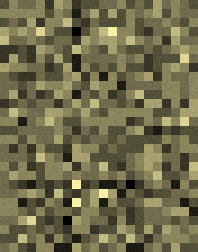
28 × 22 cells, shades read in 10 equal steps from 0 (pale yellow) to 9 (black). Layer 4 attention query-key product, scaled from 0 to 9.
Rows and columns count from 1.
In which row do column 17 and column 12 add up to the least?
19
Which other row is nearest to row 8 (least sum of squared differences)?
24
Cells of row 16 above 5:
9
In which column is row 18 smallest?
5
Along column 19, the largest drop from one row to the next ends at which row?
14
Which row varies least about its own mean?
16
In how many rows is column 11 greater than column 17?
8
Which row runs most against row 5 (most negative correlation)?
21
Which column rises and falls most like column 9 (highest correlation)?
17
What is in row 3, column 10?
7
